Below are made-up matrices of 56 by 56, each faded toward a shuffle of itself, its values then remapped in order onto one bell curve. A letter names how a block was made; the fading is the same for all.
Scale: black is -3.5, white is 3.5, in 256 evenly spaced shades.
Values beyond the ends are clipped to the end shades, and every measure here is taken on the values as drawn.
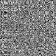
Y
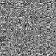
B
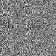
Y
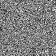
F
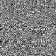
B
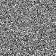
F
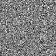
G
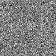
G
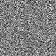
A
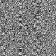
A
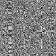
Y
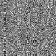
Y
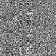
Y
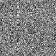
G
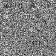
G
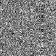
A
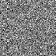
A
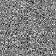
A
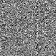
G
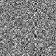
A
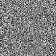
A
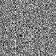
G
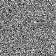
F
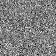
F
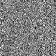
G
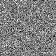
F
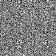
G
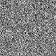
G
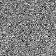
F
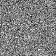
F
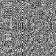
Y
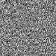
A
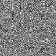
A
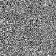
A
